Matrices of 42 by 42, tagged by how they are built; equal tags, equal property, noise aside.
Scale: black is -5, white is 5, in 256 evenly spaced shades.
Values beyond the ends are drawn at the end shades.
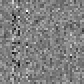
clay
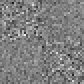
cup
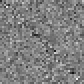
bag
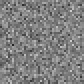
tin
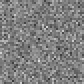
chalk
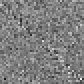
bag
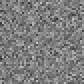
tin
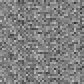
tin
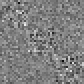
cup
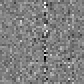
clay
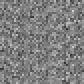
tin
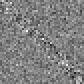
bag
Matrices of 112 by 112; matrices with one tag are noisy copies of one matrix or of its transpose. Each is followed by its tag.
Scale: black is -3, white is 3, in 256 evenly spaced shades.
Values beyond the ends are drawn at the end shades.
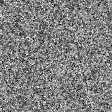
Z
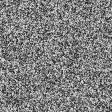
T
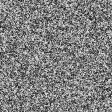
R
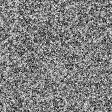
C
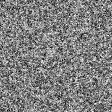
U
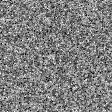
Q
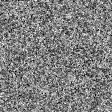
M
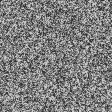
Q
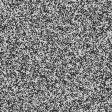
R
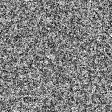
Q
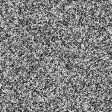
C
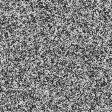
M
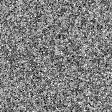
Q
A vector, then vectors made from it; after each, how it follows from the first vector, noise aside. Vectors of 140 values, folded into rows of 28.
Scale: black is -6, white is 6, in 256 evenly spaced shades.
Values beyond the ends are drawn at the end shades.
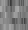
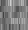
negated.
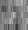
reversed.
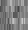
negated.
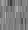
partly zeroed.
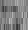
reversed.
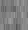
reversed, shrunk.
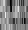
scaled up.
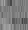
partly zeroed.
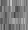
negated.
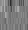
partly zeroed.
